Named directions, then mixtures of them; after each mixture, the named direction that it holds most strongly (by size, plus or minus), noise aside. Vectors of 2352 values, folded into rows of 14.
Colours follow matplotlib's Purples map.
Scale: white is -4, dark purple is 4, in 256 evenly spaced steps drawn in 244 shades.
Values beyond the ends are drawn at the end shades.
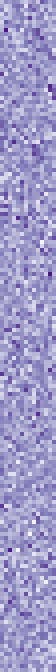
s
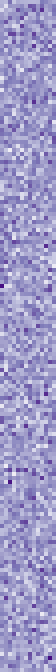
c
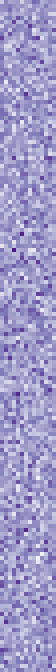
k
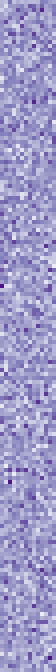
c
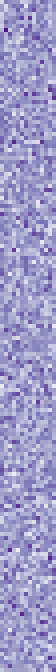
s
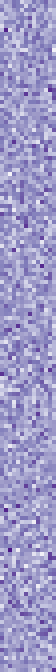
s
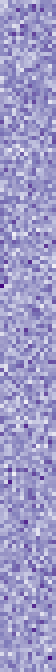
c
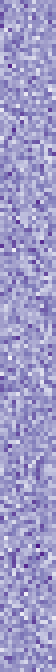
k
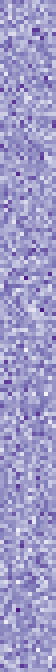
k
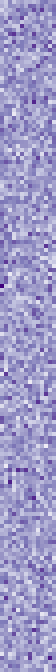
c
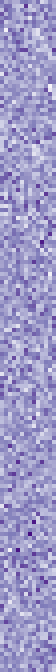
s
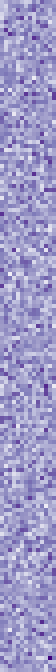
c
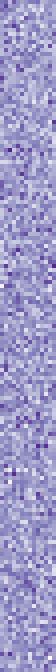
c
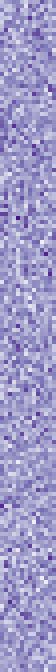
s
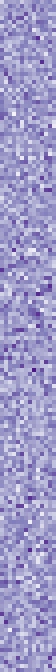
k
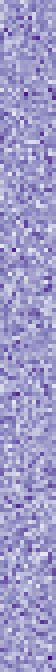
k
